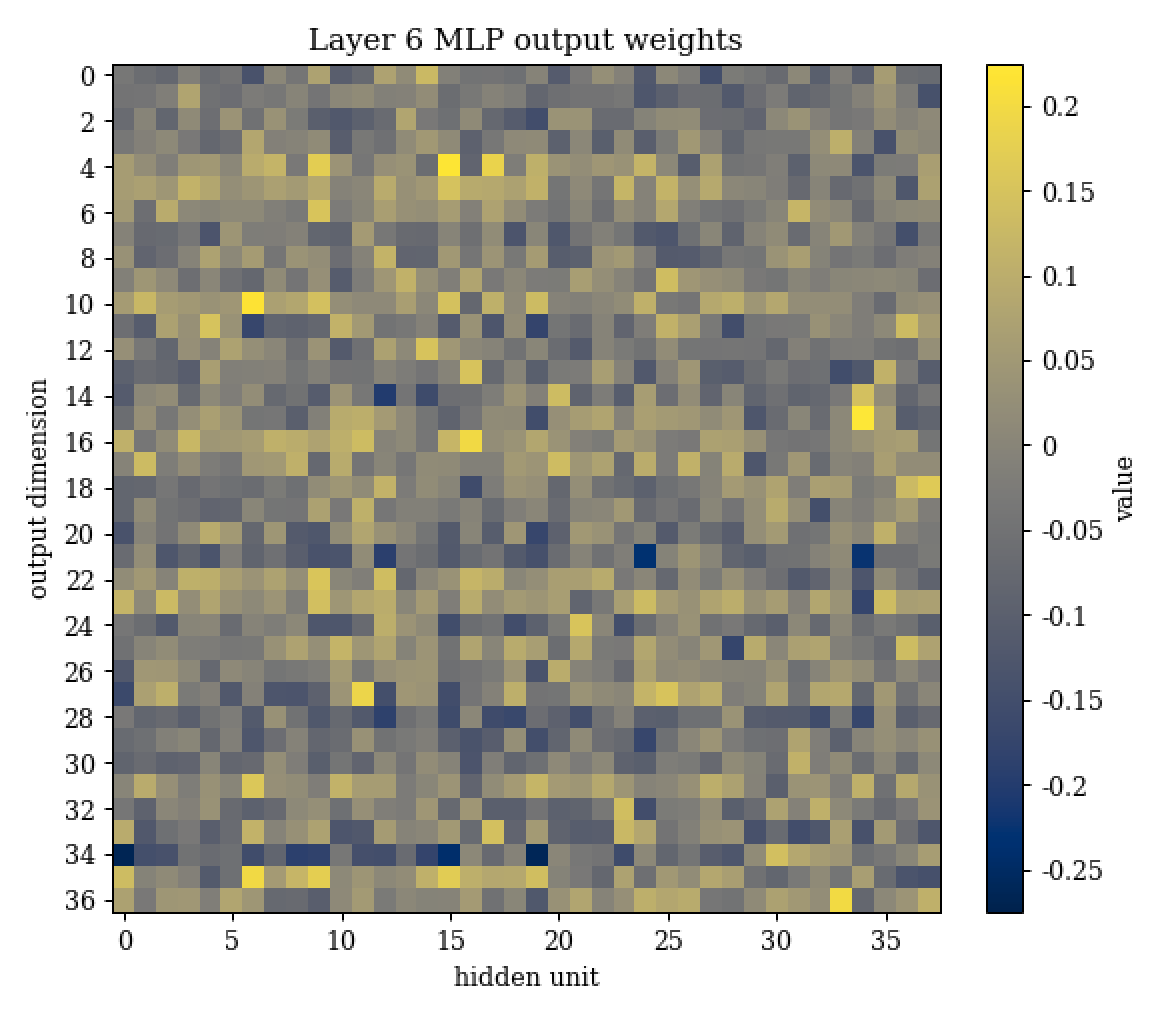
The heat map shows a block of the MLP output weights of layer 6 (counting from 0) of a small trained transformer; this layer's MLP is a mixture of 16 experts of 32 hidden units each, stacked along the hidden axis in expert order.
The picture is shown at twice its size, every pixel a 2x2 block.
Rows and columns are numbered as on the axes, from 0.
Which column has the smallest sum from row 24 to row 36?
15
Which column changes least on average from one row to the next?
13
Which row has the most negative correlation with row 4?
29
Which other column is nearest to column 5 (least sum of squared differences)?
3
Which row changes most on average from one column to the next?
33
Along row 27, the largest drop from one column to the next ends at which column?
12
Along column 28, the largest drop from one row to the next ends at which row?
11
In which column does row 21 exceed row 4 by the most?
26
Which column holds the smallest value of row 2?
19
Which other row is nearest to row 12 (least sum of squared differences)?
0
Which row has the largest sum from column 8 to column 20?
35
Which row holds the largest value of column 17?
4
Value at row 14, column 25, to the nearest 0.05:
-0.05
